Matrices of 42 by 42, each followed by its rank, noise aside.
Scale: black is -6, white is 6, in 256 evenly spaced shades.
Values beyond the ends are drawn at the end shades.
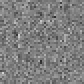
twelve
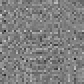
six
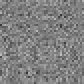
six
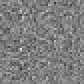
eight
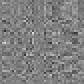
four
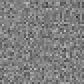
eight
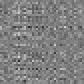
three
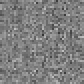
eight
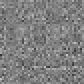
six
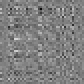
three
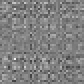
four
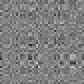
four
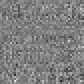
eight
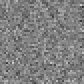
twelve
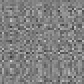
four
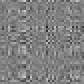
three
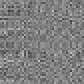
four
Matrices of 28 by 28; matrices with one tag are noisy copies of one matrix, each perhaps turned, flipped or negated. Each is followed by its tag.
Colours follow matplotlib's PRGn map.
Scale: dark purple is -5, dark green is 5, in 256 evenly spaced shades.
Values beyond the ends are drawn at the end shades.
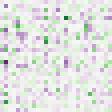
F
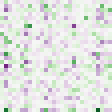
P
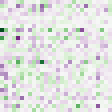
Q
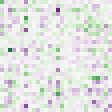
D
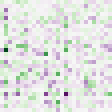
F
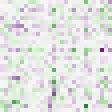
D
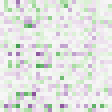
F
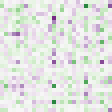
D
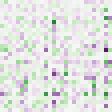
F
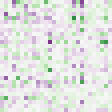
Q
